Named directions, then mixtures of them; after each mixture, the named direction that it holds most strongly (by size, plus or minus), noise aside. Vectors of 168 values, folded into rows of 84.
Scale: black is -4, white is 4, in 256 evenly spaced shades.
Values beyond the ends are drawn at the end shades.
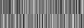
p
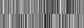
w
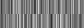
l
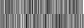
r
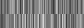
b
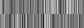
w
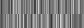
l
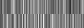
p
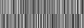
p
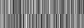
l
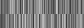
b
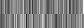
r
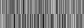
b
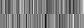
r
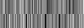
r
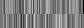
r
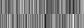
w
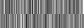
r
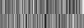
r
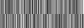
r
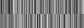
l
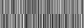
p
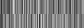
l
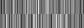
l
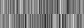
w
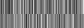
r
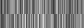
b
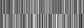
p
